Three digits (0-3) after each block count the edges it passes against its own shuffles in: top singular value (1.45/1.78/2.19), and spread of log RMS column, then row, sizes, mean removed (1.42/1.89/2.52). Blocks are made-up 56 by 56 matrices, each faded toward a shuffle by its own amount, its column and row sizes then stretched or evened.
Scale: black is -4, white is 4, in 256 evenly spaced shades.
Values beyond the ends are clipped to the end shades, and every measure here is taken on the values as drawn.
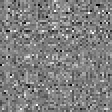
2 0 2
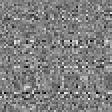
3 1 3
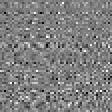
3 0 3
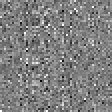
2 2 0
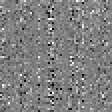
0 3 1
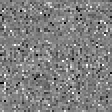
1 0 1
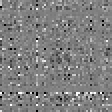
2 2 3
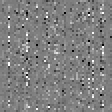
0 3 0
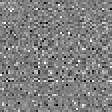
3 0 2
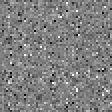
0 1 0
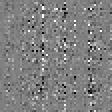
1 3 2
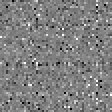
1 1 1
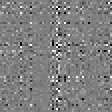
3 3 3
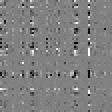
3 3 3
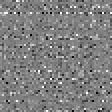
2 0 3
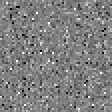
1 1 1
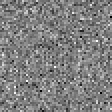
1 0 0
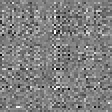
3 2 3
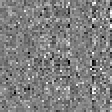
3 2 1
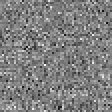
2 0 0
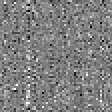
2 2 0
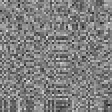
3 1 0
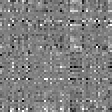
3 2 3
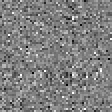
2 1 0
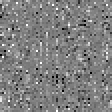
1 3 0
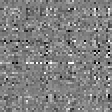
2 2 3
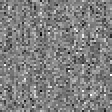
2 2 0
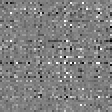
2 2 3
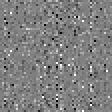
2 2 0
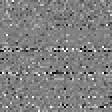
2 1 3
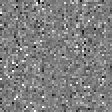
0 2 0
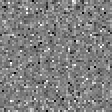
1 0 1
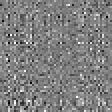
3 2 2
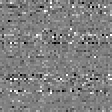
1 0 3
